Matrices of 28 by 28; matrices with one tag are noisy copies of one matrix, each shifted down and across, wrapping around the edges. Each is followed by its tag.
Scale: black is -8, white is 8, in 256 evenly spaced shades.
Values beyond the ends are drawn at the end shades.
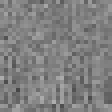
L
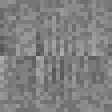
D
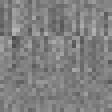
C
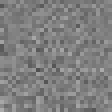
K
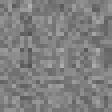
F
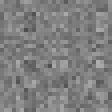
F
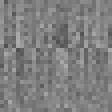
C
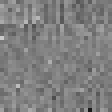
L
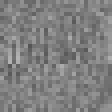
L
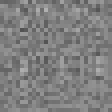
K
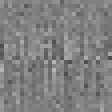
C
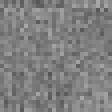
L
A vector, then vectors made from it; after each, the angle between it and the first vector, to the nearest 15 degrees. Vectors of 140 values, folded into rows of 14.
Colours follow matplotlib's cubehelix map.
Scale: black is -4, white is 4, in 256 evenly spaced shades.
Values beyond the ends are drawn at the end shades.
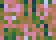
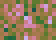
60 degrees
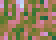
90 degrees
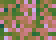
120 degrees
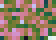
120 degrees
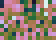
45 degrees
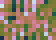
135 degrees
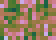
135 degrees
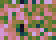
75 degrees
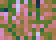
90 degrees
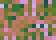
150 degrees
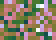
60 degrees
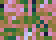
30 degrees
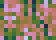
15 degrees
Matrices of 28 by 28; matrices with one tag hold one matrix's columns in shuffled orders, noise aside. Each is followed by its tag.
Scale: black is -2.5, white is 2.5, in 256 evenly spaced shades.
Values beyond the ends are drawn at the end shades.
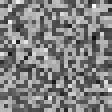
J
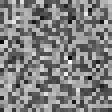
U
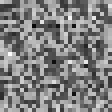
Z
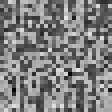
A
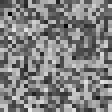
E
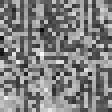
A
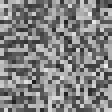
U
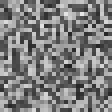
Z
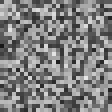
E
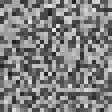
J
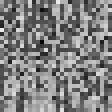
A
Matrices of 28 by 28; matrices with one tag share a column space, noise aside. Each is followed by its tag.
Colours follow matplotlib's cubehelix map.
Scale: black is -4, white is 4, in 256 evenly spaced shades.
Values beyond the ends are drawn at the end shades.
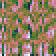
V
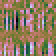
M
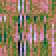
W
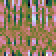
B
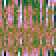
B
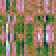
W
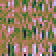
V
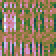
M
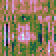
W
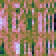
M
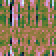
B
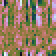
B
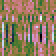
W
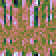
B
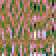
V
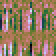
M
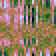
B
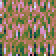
V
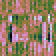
W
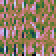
V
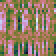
M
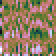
V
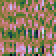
V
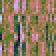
W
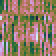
W
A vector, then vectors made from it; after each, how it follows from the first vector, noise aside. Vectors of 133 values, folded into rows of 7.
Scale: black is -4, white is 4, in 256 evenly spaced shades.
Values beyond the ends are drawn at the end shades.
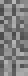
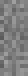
shrunk.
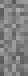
wrapped around, shrunk.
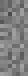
wrapped around, shrunk.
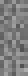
shrunk.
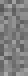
shrunk.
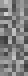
reversed.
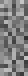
reversed.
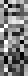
wrapped around, scaled up.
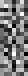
reversed, scaled up.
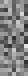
reversed.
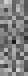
reversed.
